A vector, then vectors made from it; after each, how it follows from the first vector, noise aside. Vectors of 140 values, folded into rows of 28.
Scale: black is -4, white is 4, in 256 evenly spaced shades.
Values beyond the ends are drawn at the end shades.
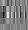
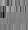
partly zeroed.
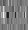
negated, partly zeroed.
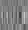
reversed, negated, shrunk.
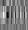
negated.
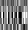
reversed, negated, scaled up.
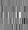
reversed, partly zeroed.
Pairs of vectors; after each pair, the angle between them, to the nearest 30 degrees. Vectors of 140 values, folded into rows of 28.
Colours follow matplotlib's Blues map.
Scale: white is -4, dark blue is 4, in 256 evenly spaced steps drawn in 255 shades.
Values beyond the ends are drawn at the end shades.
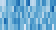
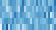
90 degrees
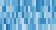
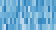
30 degrees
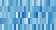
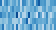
150 degrees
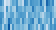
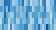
150 degrees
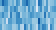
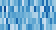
90 degrees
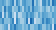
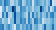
120 degrees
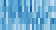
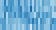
30 degrees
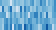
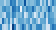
120 degrees
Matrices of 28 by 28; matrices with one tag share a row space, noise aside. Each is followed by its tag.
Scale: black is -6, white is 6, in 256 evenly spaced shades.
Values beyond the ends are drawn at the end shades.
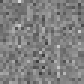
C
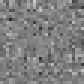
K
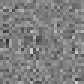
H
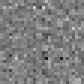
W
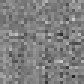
W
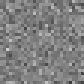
K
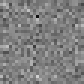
H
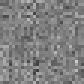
H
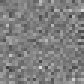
K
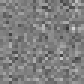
W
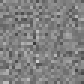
H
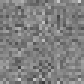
C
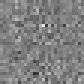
C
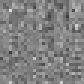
W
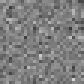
K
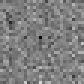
K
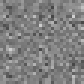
K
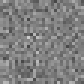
H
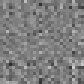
K
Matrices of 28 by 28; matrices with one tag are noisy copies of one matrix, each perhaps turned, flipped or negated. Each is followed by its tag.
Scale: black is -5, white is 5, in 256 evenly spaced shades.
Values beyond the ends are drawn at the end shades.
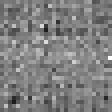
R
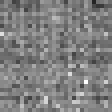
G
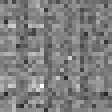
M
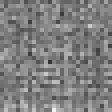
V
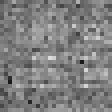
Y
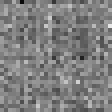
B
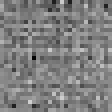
V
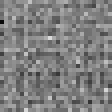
B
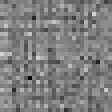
V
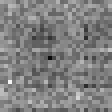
Y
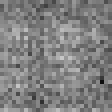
Y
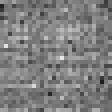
Y
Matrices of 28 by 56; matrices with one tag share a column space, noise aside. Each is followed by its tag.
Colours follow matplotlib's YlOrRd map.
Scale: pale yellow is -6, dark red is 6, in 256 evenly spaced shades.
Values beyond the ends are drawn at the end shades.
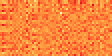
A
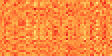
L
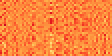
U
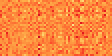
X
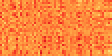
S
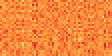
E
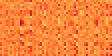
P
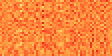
E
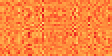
X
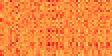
E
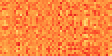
P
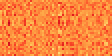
P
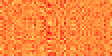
L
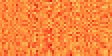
E
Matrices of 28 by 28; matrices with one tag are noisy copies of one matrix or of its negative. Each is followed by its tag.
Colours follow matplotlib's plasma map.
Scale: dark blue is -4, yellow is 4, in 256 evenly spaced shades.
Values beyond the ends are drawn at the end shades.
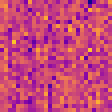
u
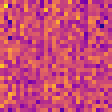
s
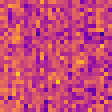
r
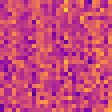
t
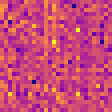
s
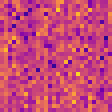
u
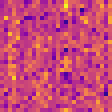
t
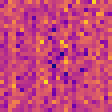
t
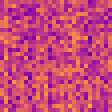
u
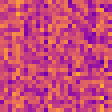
r
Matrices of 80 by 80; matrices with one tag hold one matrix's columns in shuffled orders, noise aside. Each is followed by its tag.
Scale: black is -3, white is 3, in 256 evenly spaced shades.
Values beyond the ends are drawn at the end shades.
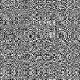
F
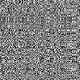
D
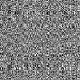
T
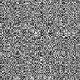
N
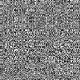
D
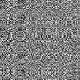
F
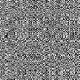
F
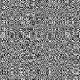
F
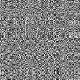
F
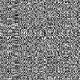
N
